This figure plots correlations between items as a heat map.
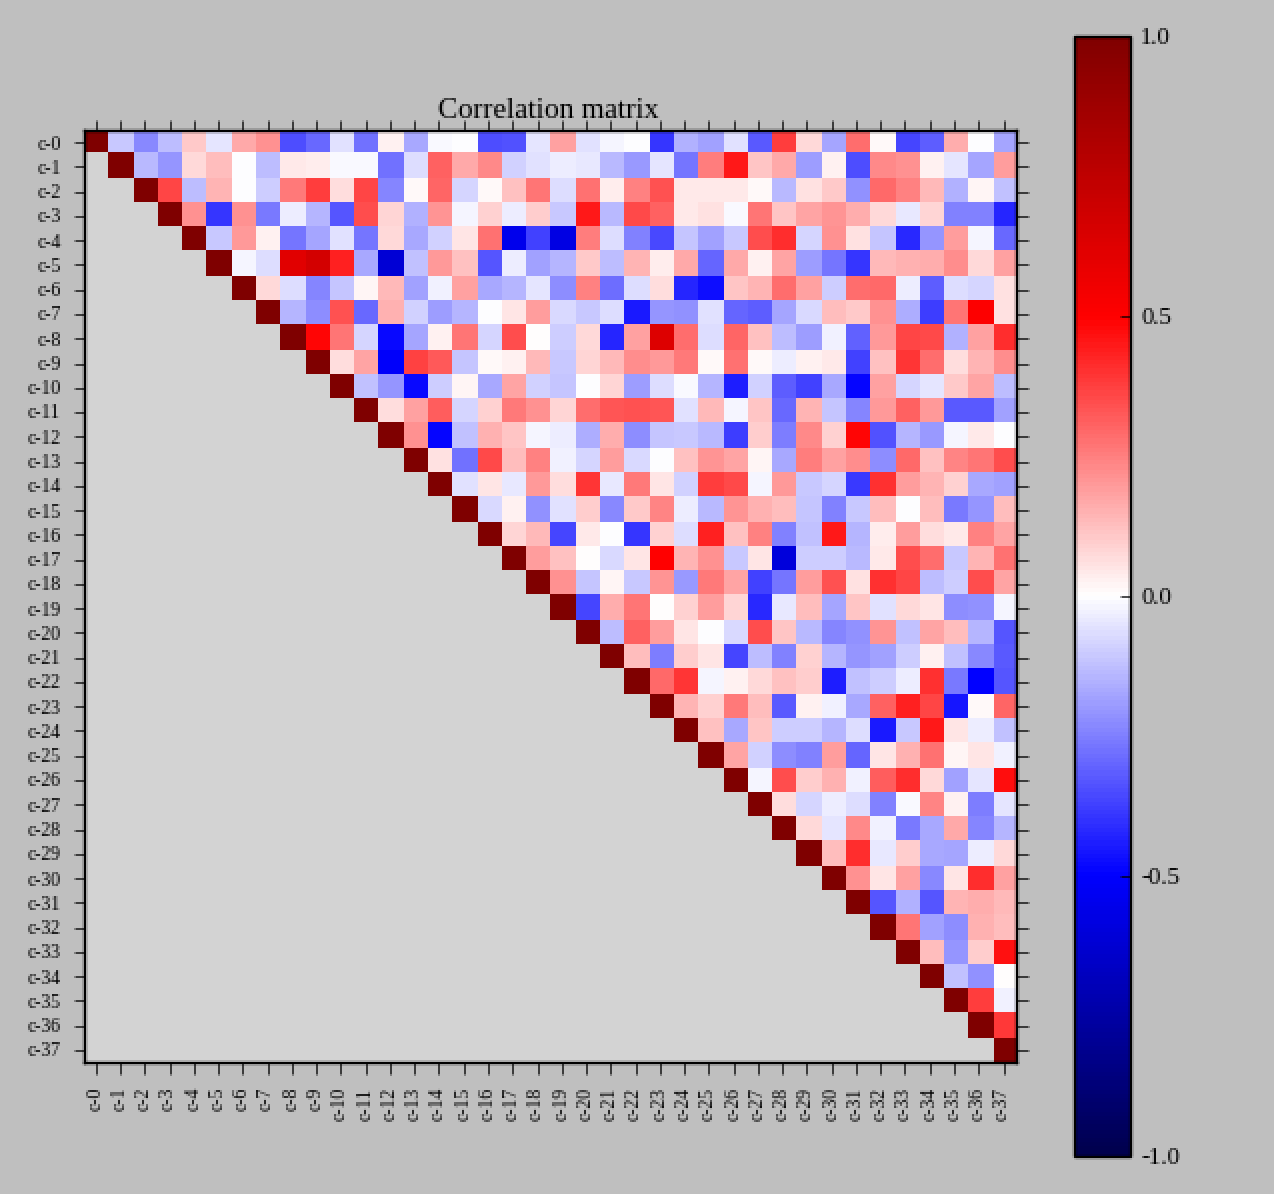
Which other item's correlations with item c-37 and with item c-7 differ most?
c-26
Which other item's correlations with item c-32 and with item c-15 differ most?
c-18
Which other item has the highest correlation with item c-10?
c-5
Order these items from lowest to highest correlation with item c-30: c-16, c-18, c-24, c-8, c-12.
c-24, c-8, c-12, c-18, c-16
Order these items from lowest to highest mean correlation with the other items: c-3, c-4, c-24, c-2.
c-4, c-24, c-3, c-2
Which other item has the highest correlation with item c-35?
c-36
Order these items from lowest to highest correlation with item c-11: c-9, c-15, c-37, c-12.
c-37, c-15, c-12, c-9
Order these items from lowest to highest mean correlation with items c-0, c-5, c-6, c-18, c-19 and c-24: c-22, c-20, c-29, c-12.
c-12, c-20, c-29, c-22
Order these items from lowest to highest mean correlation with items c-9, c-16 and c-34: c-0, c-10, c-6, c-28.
c-0, c-6, c-28, c-10
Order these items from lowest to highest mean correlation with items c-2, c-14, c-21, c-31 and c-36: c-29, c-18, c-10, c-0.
c-10, c-0, c-29, c-18
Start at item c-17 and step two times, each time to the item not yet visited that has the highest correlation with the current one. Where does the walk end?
c-8
